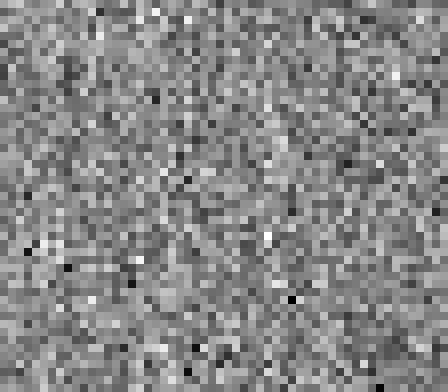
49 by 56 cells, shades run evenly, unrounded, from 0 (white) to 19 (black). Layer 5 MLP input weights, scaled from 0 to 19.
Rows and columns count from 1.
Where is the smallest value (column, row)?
34, 30
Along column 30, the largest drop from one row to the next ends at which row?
7
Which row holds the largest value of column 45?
5
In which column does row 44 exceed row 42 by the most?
16
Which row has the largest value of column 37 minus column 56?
38
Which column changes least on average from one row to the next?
42
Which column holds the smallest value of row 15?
24
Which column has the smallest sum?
18
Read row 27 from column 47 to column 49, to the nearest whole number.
5 11 7
